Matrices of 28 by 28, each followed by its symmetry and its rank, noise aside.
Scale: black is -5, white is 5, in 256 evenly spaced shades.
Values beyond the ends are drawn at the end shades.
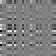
no symmetry, rank one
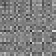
symmetric, rank two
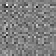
no symmetry, rank three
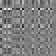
no symmetry, rank one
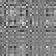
symmetric, rank two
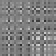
symmetric, rank one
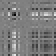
symmetric, rank one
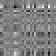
no symmetry, rank one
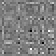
symmetric, rank three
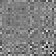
symmetric, rank three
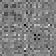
symmetric, rank three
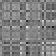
symmetric, rank one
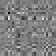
no symmetry, rank three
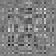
antisymmetric, rank two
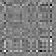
antisymmetric, rank two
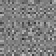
no symmetry, rank three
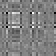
no symmetry, rank one
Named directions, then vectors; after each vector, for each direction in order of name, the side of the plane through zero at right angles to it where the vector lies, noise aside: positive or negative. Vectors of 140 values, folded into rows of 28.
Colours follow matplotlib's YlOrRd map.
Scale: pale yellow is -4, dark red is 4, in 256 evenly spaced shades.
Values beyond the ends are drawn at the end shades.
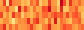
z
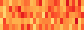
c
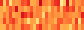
positive, negative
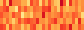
negative, positive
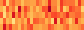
positive, positive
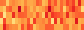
positive, positive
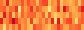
negative, negative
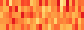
positive, negative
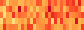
positive, positive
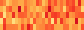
positive, positive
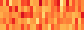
positive, negative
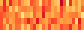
negative, positive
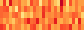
negative, positive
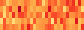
positive, positive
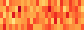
positive, positive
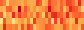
positive, positive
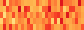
positive, positive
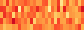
negative, negative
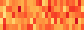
positive, positive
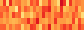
negative, positive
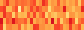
negative, negative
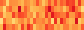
positive, positive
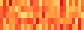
negative, positive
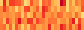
negative, positive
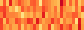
negative, positive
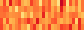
negative, positive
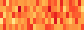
positive, positive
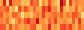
negative, positive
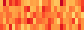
negative, positive
